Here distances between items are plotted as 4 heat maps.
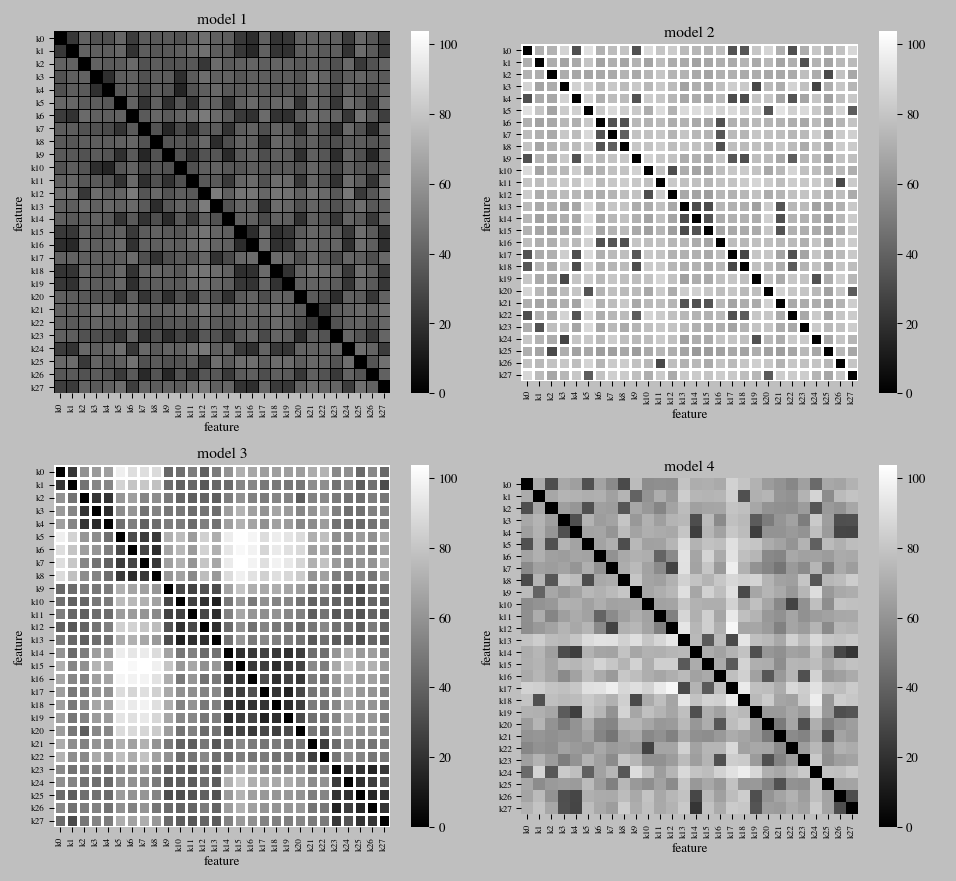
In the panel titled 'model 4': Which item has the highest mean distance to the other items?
k17
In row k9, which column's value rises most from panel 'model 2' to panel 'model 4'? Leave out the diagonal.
k17
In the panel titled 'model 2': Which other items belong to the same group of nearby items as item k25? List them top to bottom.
k2
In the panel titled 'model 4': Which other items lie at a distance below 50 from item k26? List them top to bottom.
k3, k4, k14, k19, k27
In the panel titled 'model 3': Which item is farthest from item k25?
k15
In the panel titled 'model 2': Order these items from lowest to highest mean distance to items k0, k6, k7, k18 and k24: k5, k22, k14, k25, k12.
k22, k25, k14, k12, k5
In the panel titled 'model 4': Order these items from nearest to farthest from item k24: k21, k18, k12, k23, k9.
k21, k12, k23, k9, k18
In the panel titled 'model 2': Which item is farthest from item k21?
k5
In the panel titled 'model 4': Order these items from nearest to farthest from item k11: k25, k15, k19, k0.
k0, k25, k19, k15
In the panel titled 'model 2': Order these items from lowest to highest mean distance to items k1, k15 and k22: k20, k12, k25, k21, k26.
k21, k25, k12, k26, k20
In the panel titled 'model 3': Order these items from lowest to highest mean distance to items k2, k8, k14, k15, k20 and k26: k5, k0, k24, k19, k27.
k19, k27, k24, k0, k5
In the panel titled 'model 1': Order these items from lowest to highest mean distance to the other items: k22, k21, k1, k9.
k9, k1, k22, k21
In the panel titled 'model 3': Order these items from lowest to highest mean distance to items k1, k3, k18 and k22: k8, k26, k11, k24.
k11, k26, k24, k8
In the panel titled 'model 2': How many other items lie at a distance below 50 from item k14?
3
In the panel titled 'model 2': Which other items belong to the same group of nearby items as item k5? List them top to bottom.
k20, k27
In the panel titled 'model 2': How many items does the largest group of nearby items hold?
6
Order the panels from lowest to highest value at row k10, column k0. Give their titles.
model 1, model 3, model 4, model 2
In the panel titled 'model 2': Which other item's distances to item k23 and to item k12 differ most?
k10
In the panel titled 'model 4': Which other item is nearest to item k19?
k4
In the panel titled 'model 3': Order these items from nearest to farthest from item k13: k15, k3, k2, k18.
k2, k3, k18, k15
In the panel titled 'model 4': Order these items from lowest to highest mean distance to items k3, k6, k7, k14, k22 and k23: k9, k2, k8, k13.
k2, k9, k8, k13
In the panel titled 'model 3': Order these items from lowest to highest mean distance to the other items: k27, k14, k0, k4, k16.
k27, k4, k14, k16, k0
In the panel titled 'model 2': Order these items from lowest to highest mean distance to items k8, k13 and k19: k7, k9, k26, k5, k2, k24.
k24, k7, k2, k9, k26, k5
